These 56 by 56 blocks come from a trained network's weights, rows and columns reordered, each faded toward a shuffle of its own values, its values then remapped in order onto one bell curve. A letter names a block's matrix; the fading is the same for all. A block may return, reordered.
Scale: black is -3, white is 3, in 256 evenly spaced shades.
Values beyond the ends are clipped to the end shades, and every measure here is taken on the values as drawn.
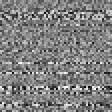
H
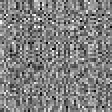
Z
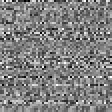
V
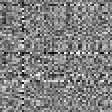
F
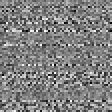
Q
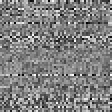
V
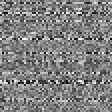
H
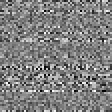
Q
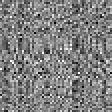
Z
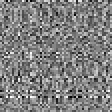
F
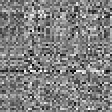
F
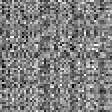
Z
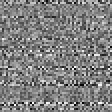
Q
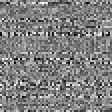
Q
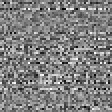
Q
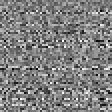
Q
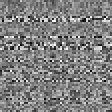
V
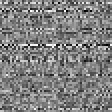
H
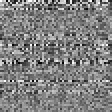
H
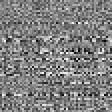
Q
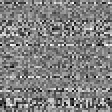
Q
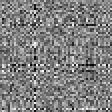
F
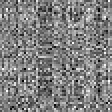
Z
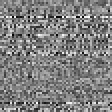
H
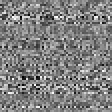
Q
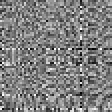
F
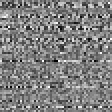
Q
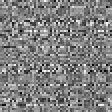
Q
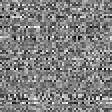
Q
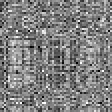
Z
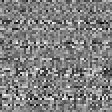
Q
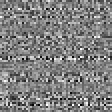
V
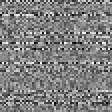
H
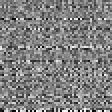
H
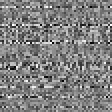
V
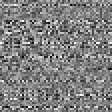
Q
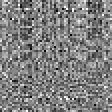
Z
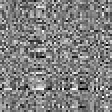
F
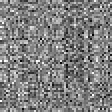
Z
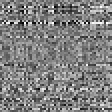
H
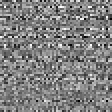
Q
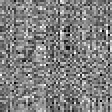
Z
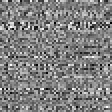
Q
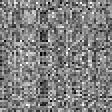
Z
